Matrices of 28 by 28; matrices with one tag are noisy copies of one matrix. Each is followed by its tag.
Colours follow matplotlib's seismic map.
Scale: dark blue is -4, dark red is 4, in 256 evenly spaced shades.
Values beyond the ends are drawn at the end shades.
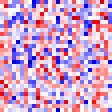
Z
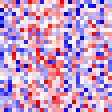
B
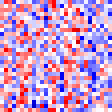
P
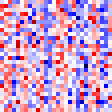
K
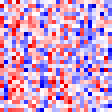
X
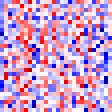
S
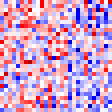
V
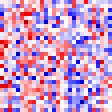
V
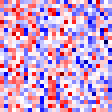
X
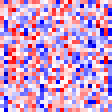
X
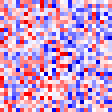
V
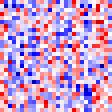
Z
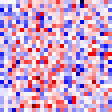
B
